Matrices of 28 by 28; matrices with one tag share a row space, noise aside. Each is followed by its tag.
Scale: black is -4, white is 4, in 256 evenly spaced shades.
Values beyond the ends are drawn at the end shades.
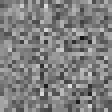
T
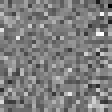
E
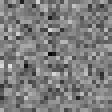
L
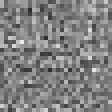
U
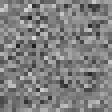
U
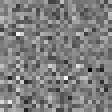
L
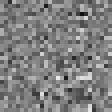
T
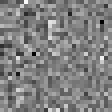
L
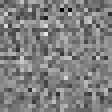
U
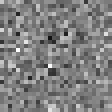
L
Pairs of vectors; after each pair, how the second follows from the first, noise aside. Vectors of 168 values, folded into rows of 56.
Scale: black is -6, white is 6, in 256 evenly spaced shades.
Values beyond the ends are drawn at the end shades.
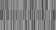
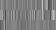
negated, partly zeroed.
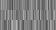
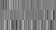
negated, partly zeroed.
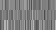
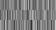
sign-scrambled.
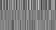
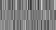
sign-scrambled.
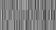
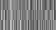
reversed, negated.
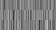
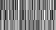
wrapped around, negated, scaled up.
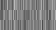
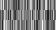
wrapped around, scaled up.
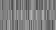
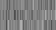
wrapped around, partly zeroed.
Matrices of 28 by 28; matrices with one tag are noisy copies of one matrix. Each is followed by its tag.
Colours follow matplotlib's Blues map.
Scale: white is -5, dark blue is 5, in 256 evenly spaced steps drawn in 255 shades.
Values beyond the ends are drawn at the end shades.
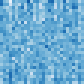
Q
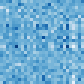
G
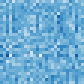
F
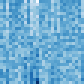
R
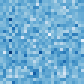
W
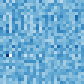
F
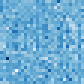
G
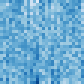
R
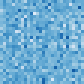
G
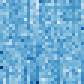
R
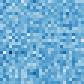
W
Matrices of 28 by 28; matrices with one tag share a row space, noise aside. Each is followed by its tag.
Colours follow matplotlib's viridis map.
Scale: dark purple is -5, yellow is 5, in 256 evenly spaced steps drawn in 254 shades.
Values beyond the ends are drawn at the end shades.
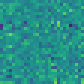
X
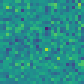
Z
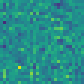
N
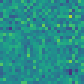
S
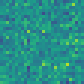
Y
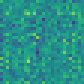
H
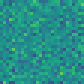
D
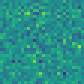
H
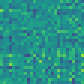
S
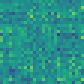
S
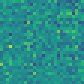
S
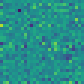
Y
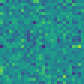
H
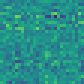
Z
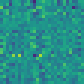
H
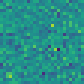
X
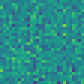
H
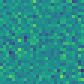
D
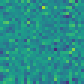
Y
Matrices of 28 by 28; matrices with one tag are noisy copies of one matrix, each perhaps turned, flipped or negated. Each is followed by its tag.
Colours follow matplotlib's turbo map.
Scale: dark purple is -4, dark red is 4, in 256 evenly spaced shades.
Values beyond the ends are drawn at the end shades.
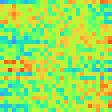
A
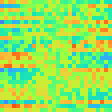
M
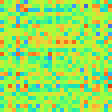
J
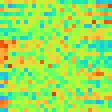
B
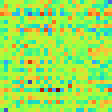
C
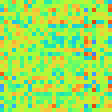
J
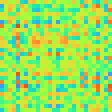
J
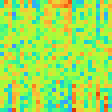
B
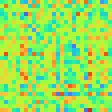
J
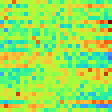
M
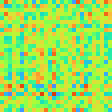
J
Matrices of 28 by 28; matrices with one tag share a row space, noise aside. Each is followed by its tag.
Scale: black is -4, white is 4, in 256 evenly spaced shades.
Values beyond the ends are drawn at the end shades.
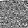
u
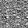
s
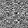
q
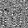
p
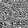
p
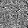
u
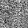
p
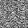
q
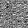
s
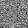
u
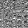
s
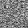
q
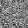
p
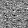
s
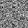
q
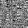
s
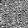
p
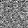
q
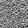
q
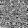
u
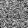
s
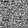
p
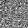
p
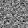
q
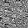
p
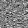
s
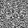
q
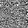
u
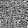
u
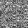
s
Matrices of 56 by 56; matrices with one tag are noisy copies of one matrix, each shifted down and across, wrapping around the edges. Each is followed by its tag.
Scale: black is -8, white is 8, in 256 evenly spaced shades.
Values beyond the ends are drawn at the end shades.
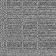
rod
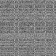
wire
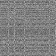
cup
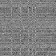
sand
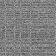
cup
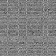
wire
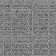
wire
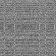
cup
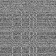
sand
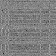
sand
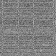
rod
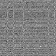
cup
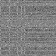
sand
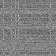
sand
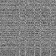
cup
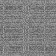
rod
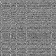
cup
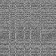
cup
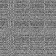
rod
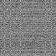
cup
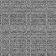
wire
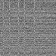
cup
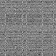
wire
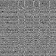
cup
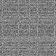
wire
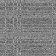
sand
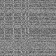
sand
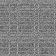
wire
